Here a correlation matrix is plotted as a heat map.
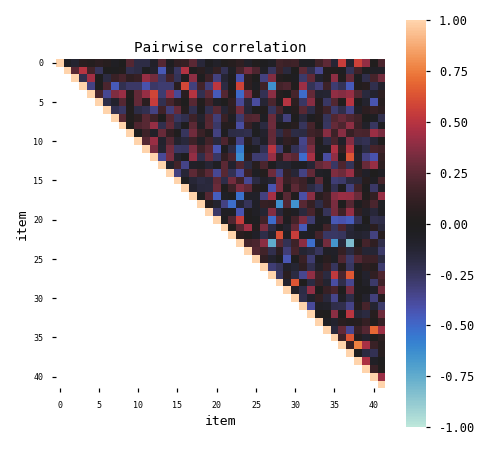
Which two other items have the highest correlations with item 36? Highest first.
38, 0
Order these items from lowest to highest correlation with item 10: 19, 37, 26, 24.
26, 24, 19, 37
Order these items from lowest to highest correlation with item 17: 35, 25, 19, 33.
25, 33, 19, 35
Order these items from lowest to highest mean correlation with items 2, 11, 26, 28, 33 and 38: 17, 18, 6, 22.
18, 6, 22, 17
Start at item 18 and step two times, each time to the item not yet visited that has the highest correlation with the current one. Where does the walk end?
37
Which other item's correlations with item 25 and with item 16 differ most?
3
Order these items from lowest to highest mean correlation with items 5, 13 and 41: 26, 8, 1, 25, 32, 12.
1, 25, 26, 8, 12, 32
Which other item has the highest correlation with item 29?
5
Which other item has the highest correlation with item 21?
24
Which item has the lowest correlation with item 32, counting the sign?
23
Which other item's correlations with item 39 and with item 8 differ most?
12
